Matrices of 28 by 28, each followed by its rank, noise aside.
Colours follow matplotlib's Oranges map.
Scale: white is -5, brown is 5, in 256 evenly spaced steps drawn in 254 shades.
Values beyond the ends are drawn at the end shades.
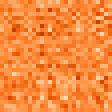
four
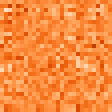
four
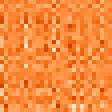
three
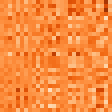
three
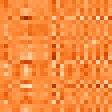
two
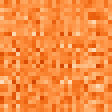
four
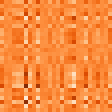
one
